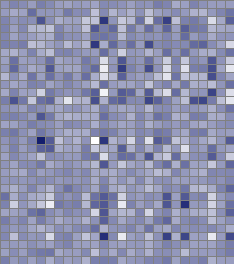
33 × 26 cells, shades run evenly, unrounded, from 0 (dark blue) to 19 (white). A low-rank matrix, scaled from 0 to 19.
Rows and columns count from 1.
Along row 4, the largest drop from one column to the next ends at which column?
11
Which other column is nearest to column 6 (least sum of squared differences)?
2
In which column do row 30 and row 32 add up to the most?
24
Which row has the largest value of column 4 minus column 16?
13
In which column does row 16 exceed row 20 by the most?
17
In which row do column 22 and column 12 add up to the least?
3
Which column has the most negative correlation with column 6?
21
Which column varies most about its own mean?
12
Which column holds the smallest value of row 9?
14
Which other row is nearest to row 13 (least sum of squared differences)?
6
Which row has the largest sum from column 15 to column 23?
10
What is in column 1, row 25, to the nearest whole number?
7
